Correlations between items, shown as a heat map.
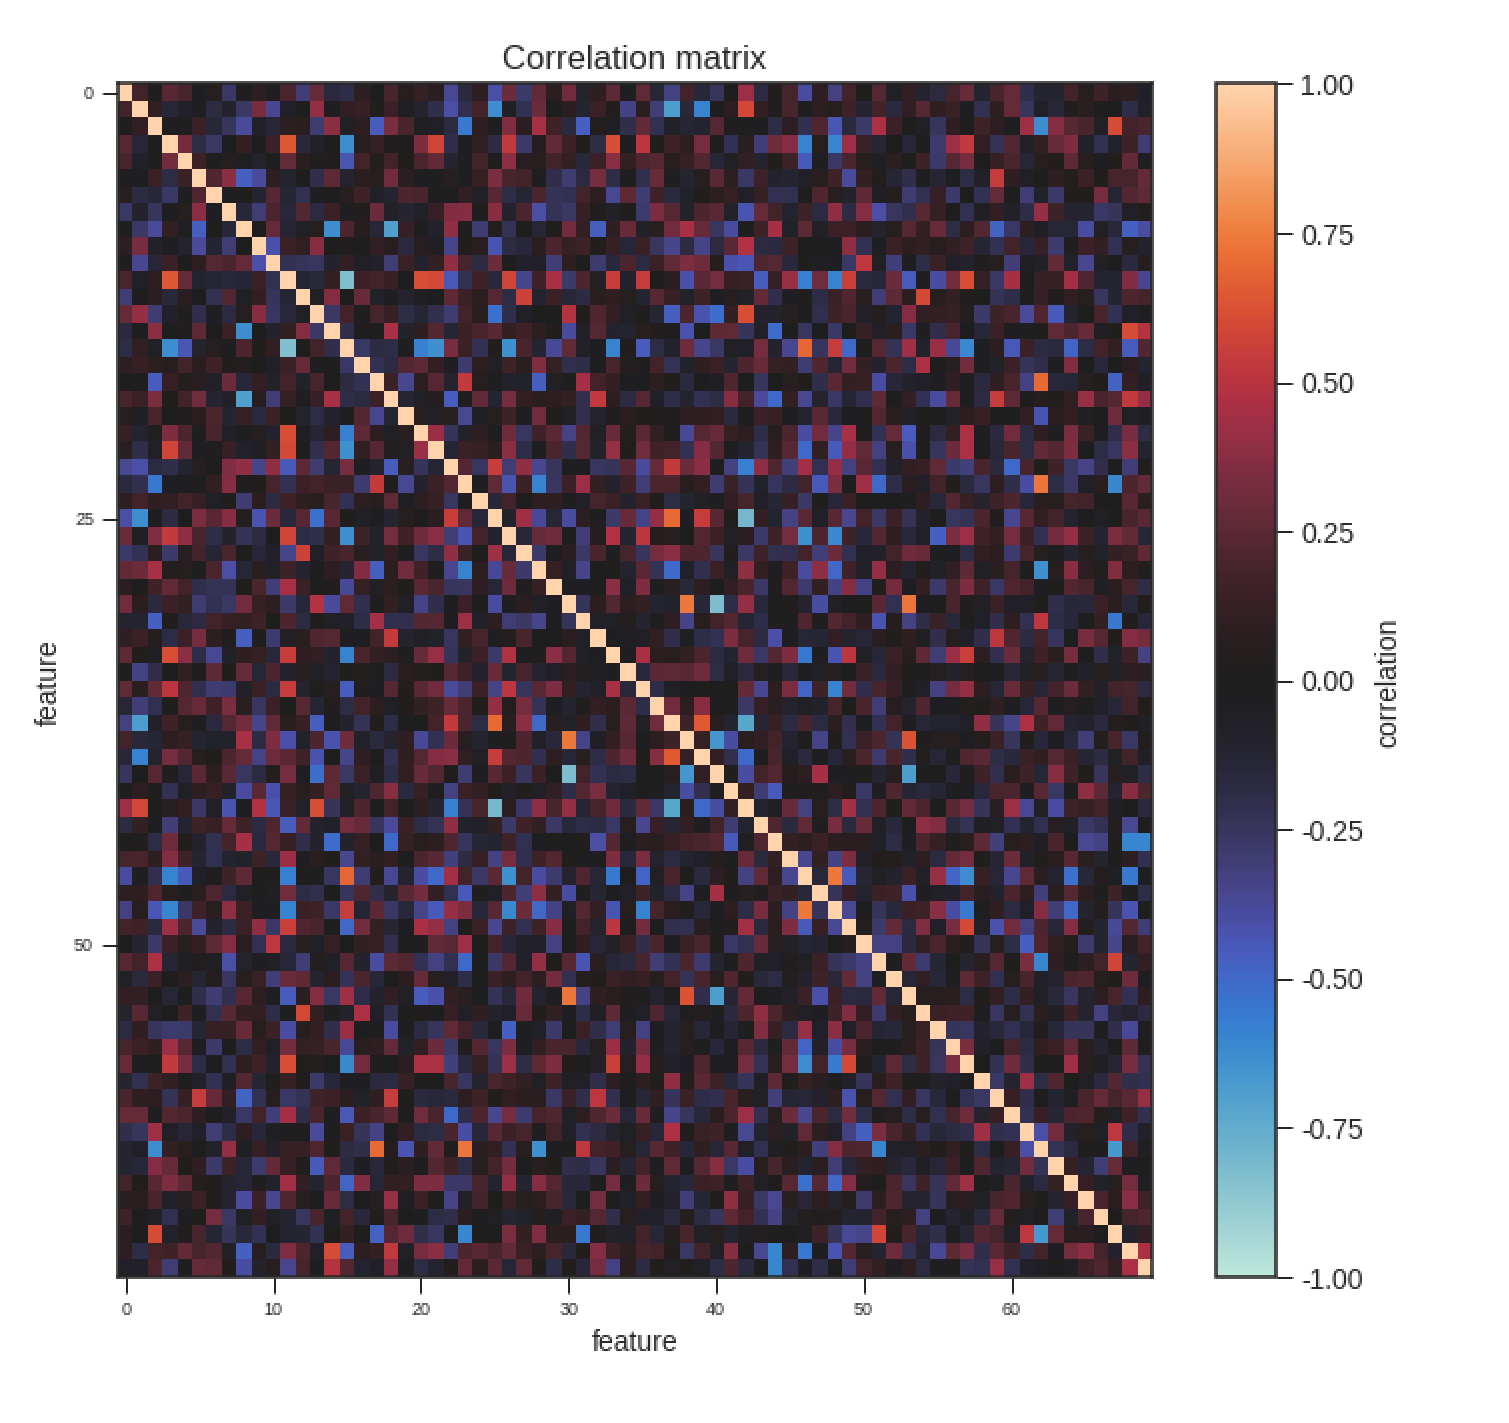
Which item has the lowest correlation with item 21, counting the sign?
15
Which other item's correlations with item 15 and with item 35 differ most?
11
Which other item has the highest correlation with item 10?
50
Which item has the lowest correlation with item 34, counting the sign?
1
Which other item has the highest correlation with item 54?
12
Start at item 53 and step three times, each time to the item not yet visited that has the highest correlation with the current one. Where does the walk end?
8
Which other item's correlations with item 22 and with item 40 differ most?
38
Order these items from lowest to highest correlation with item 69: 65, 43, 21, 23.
21, 43, 65, 23
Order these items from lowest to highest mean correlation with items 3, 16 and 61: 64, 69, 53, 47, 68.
69, 53, 68, 47, 64
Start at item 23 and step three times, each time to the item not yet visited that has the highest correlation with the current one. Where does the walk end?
31
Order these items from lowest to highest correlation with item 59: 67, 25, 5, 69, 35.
35, 25, 67, 69, 5
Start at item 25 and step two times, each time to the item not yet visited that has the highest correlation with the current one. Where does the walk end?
39
